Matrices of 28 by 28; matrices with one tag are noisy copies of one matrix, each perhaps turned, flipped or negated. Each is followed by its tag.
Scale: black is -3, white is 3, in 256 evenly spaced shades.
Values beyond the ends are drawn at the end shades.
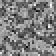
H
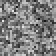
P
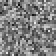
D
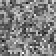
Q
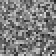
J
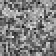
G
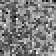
G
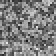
Q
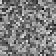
J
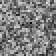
Q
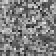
Q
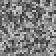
Q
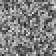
J
